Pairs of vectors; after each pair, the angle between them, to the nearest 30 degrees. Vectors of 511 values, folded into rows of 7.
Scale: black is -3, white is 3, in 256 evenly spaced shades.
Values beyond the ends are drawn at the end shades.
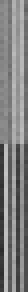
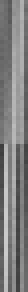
30 degrees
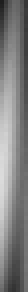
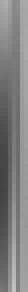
150 degrees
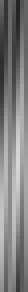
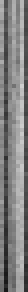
90 degrees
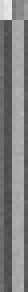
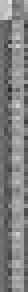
30 degrees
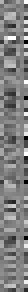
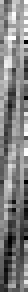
60 degrees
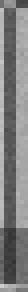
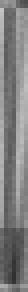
30 degrees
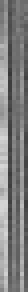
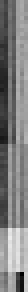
120 degrees
